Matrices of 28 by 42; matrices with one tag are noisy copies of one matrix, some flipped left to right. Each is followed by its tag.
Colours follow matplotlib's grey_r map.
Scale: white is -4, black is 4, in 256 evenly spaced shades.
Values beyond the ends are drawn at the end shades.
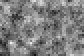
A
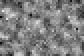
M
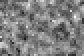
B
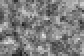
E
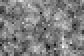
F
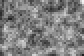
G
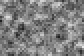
B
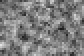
B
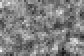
E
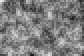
G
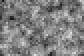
G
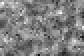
E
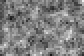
G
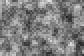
A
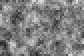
A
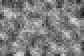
M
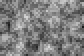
F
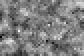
E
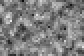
B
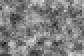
A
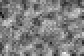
M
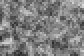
E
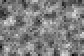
M
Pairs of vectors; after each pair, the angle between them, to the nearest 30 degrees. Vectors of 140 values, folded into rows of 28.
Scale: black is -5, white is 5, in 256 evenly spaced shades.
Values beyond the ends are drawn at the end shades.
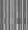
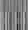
120 degrees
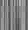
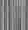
30 degrees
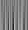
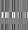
90 degrees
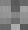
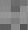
30 degrees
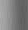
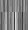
90 degrees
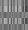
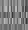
30 degrees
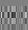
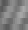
90 degrees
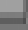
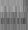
30 degrees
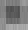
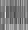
60 degrees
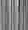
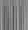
90 degrees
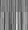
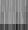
120 degrees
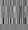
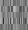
30 degrees
